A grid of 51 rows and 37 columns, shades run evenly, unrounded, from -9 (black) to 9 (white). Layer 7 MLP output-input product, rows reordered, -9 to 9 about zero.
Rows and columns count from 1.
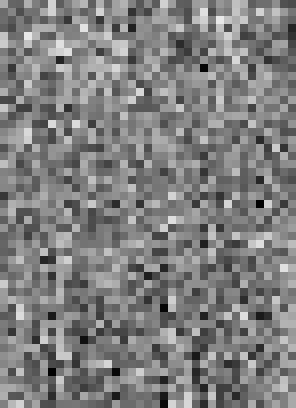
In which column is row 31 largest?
33
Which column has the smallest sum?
7
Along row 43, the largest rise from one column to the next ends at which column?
6
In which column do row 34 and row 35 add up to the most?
36
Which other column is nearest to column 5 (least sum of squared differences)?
11
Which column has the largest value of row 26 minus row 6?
34
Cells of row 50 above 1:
9
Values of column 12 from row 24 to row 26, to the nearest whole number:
2 -3 5
